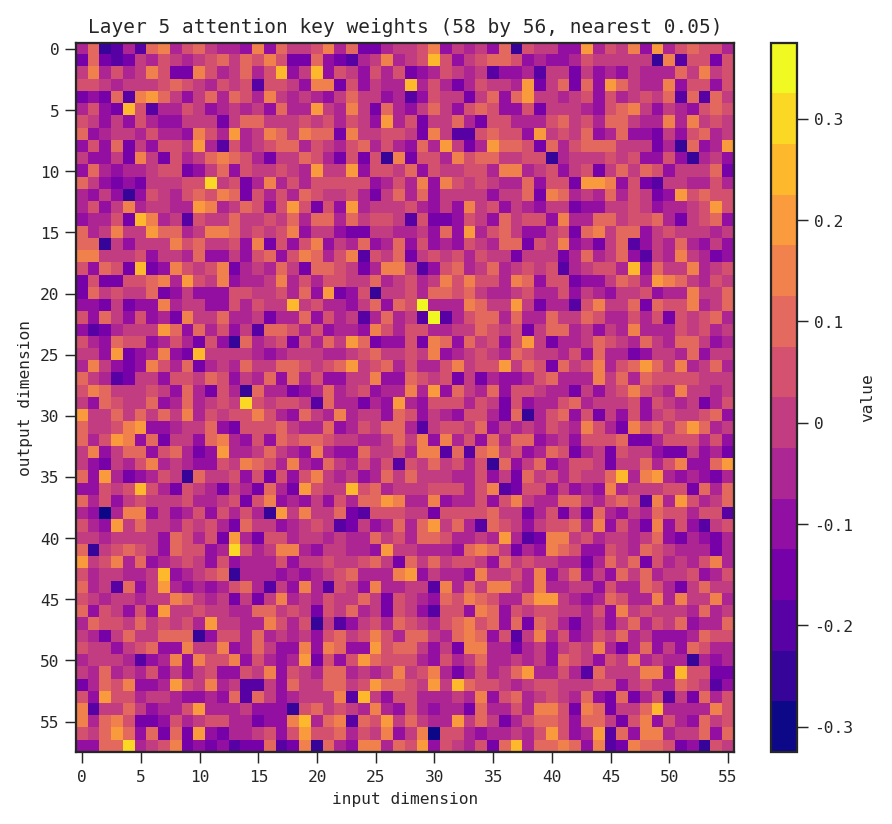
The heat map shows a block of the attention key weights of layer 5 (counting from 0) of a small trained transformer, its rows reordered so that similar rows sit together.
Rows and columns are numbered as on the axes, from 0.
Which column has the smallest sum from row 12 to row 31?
42
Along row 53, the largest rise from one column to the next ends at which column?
24
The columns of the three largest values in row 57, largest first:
4, 37, 29
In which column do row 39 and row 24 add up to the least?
13
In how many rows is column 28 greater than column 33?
26
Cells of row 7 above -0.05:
36
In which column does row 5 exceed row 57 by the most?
20
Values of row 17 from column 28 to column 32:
-0.15 0 0.05 0 0.05
